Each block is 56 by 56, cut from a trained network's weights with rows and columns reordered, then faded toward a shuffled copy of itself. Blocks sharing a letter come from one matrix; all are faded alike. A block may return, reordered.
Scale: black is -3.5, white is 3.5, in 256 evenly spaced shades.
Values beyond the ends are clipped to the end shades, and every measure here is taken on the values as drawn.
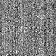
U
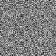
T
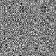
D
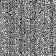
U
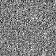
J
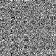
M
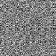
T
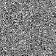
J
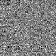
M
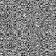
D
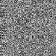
T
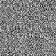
T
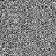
T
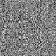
D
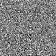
J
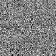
M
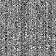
U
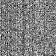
U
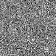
J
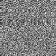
T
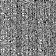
U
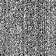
U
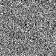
J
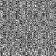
D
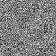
T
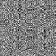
D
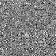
J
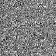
J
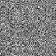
D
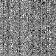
U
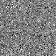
J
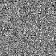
J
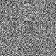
T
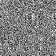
J
